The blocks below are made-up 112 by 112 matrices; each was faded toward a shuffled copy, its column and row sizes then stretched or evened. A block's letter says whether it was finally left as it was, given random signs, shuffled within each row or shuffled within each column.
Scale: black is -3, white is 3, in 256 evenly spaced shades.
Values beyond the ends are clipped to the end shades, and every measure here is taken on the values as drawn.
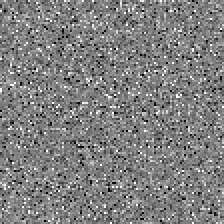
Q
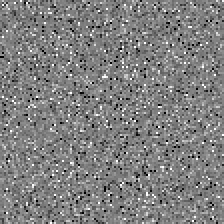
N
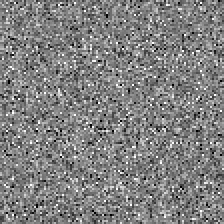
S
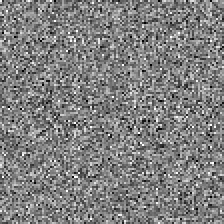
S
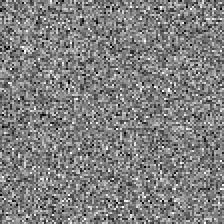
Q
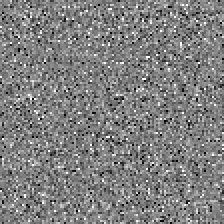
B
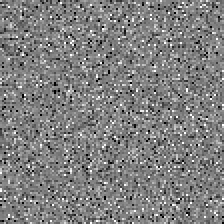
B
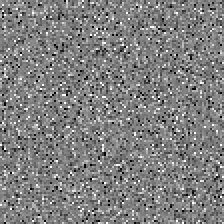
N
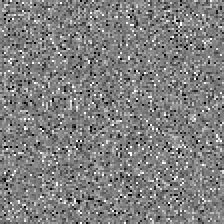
B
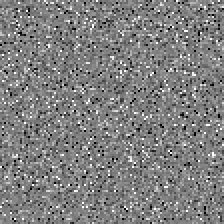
Q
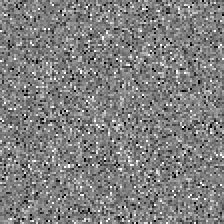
Q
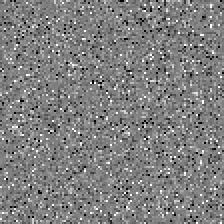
N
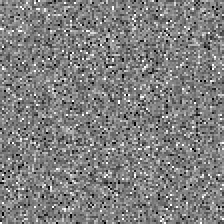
S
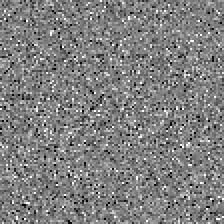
Q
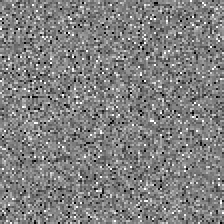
S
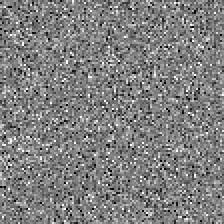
N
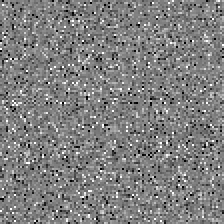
B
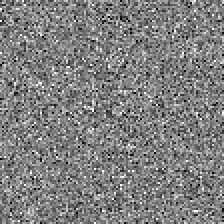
S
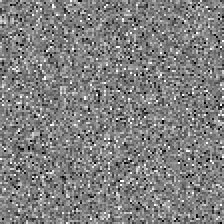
N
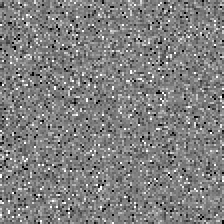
N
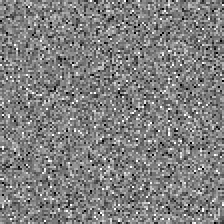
N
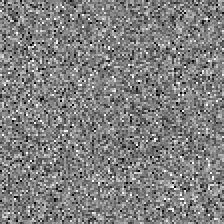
N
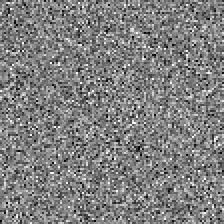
N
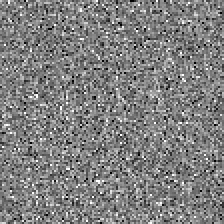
B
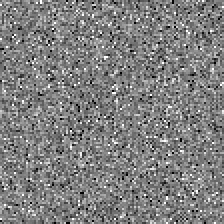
N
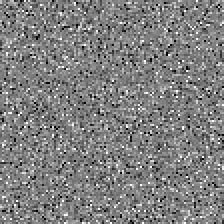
Q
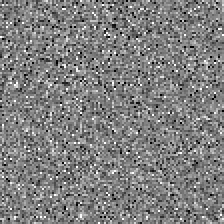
S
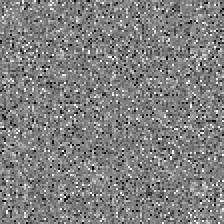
B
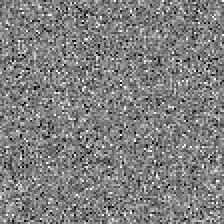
S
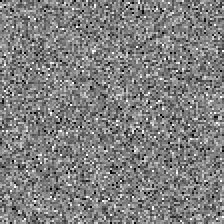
Q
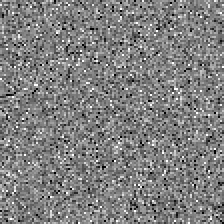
N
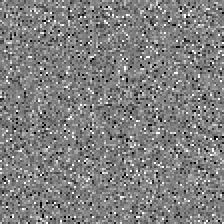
S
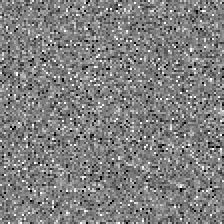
Q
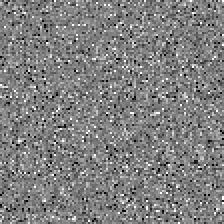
B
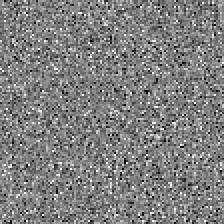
B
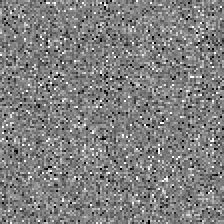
B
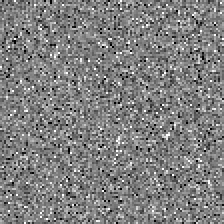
N
